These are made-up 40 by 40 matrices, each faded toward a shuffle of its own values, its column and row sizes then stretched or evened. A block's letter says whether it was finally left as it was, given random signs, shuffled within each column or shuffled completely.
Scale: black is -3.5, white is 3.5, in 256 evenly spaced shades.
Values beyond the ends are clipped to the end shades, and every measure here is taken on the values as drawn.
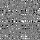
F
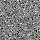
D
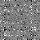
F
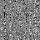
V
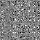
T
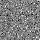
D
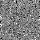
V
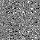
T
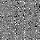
V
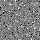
D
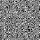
F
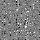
V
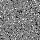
D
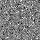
D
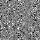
V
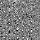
V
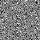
V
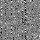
V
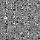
T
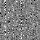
V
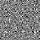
F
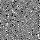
V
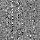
V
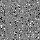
V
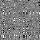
F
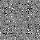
T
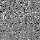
T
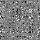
T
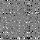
F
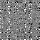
T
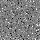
D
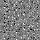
V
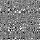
F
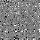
T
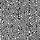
V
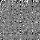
T
